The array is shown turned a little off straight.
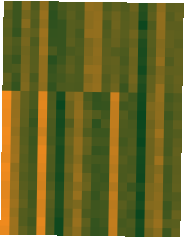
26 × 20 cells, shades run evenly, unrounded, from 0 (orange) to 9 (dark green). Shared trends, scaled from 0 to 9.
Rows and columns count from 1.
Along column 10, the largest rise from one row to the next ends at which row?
11
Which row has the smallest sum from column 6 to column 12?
8
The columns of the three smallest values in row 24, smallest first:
1, 5, 13
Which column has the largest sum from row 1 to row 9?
16
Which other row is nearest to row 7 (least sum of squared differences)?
2
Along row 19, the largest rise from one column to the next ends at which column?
6
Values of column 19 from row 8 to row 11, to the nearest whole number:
6 6 6 7
